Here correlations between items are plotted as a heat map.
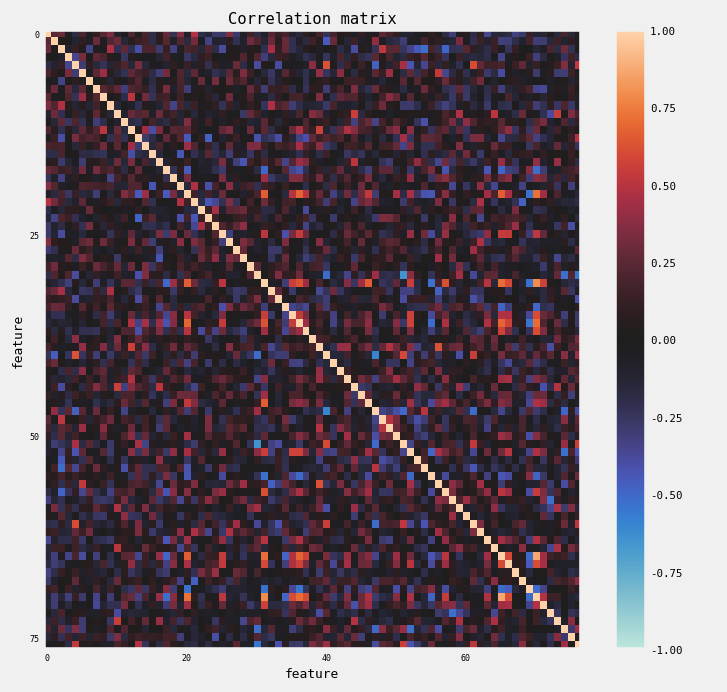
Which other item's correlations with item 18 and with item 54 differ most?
20
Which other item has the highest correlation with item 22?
24
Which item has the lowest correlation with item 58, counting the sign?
72
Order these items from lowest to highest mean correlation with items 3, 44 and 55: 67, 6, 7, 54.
67, 6, 54, 7
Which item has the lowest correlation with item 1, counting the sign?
40
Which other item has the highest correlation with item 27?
61
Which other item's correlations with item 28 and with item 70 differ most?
65
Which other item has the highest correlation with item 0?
21
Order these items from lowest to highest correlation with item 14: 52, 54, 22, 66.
54, 22, 66, 52
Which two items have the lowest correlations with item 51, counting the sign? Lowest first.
30, 47
